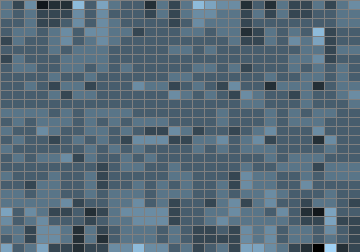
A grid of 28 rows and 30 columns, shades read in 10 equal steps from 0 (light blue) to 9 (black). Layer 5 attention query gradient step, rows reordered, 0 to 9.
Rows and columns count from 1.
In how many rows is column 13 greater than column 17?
6
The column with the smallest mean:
12
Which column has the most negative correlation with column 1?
26
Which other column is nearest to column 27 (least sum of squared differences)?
8
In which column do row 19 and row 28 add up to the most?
27
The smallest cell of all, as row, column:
28, 28
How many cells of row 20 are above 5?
2
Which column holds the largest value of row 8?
21
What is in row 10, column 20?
3
